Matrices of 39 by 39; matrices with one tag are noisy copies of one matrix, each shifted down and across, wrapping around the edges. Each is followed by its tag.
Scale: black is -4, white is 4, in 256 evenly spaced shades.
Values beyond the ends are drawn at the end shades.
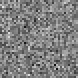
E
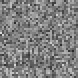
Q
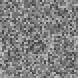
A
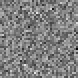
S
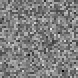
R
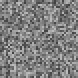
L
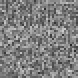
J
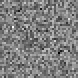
R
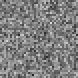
L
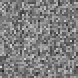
L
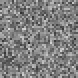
R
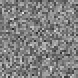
S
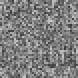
Q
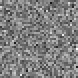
R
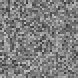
A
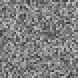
R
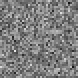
L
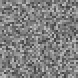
R
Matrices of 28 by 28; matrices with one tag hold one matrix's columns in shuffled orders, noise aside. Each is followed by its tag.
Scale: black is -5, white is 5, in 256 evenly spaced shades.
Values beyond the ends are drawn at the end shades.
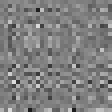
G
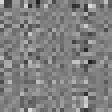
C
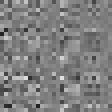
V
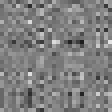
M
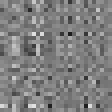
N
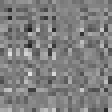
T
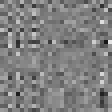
M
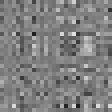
N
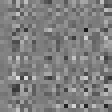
V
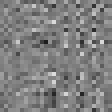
M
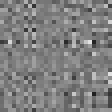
M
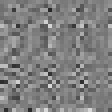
G
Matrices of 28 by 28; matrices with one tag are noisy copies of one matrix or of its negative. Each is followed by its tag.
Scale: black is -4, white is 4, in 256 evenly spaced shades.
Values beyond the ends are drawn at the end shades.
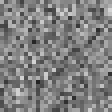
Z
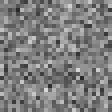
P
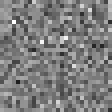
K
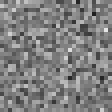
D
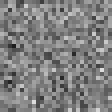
Z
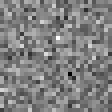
D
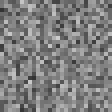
Z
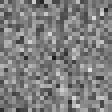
Z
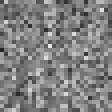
Z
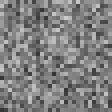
P
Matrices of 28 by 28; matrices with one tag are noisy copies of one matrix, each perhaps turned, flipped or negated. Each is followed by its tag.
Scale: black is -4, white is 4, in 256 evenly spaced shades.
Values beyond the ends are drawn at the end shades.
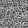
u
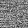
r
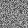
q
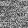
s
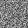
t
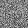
q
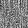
r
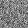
q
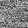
s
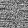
r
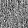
r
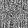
r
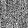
s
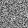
t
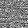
r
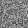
t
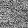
s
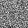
t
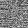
r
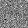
q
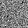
t
